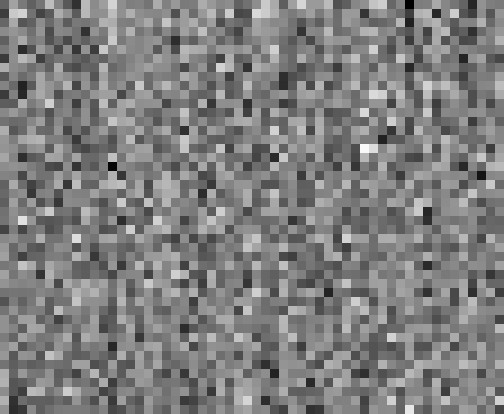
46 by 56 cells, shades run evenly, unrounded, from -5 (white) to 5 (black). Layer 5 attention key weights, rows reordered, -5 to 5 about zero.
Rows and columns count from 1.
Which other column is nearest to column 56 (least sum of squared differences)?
50
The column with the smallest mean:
25
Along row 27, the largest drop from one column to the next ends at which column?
39
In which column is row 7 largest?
52
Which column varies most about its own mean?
13
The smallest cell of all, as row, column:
17, 41
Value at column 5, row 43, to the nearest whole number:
-1
